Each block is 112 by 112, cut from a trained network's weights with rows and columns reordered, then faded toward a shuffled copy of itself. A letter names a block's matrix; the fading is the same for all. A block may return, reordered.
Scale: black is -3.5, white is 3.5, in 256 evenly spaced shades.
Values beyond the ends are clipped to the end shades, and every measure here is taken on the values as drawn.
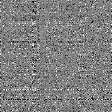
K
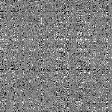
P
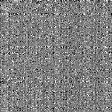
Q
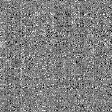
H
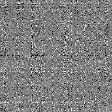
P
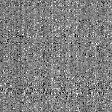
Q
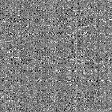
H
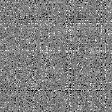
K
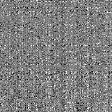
Q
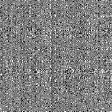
Q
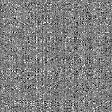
Q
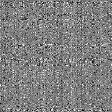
H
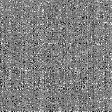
Q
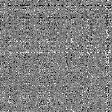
K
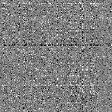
P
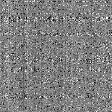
H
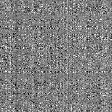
Q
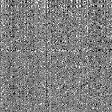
Q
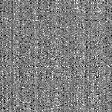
Q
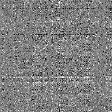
P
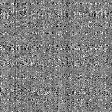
Q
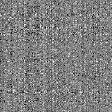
Q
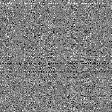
P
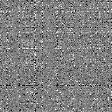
K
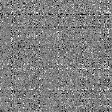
K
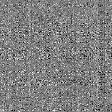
H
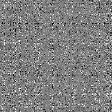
P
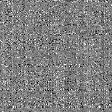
H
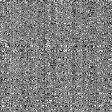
H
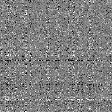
K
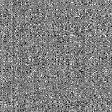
H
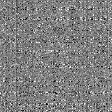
H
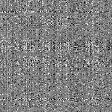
Q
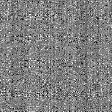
Q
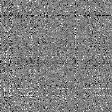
K
